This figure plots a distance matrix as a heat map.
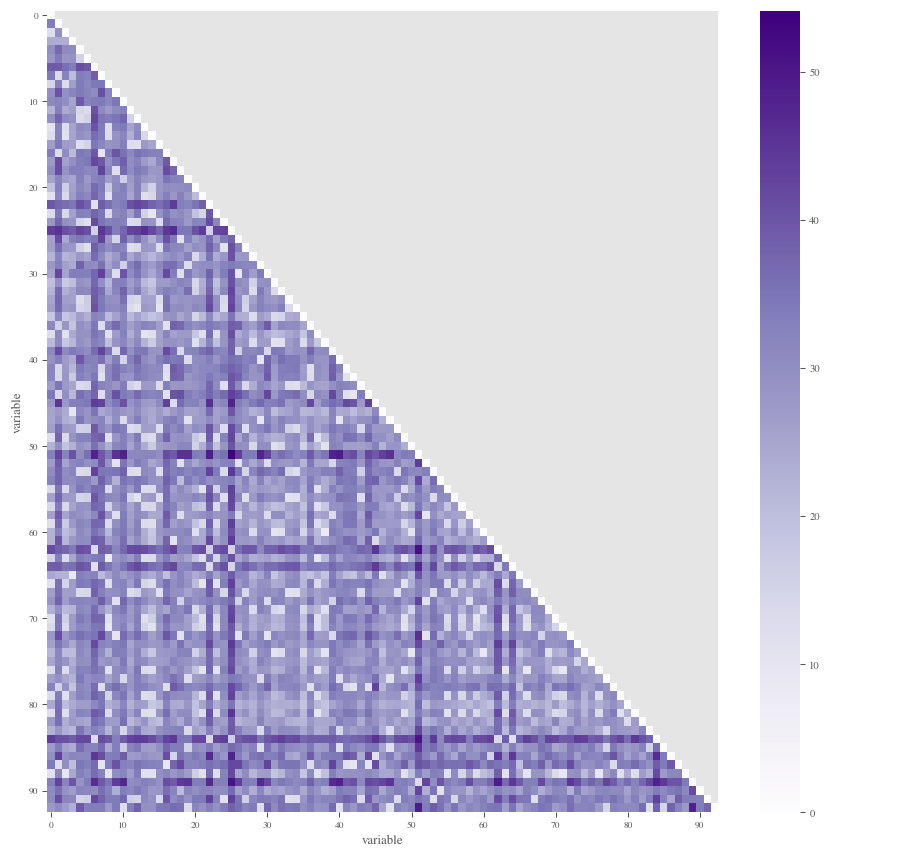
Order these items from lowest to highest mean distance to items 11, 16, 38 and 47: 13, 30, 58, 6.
13, 58, 30, 6
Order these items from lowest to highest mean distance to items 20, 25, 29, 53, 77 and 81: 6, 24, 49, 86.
49, 24, 6, 86
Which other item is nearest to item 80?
82
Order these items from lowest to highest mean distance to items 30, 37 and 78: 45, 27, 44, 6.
44, 27, 45, 6
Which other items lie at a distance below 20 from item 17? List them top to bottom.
45, 61, 86
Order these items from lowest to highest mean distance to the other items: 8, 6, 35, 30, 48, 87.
35, 8, 48, 30, 87, 6
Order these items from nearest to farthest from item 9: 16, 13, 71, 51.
71, 13, 16, 51
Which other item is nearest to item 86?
45
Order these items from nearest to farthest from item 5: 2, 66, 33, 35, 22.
33, 35, 2, 66, 22
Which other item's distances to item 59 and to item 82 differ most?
70
